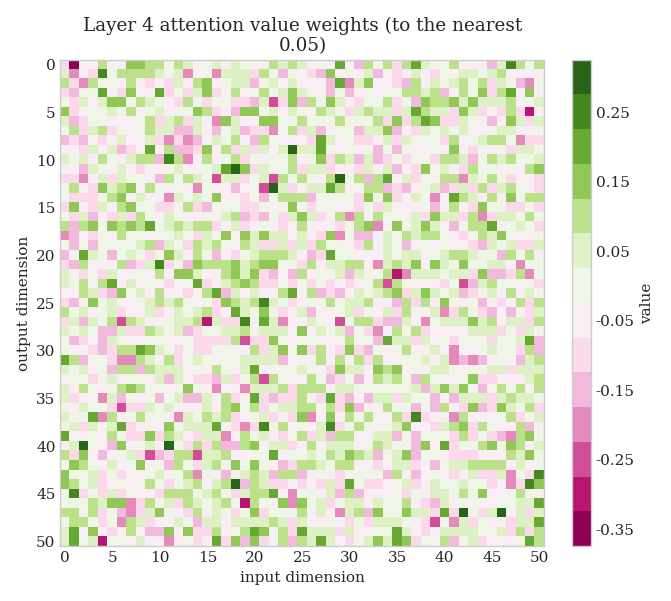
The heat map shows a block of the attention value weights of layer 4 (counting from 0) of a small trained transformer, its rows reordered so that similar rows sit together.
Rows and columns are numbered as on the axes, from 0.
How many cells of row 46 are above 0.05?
11
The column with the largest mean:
20
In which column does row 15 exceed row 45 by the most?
24
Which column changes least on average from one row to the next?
12
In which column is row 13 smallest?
21
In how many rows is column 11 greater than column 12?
18
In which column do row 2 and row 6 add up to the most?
29
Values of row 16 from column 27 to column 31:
-0.1 -0.05 0.1 -0.2 0.1
